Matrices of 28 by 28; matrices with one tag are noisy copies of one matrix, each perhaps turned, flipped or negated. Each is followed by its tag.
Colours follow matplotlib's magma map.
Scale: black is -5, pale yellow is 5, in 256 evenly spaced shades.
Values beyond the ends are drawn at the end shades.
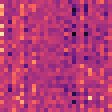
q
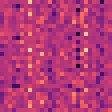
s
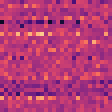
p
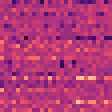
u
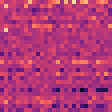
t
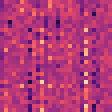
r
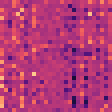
q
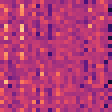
t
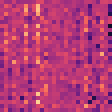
q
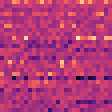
u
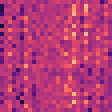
q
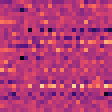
r
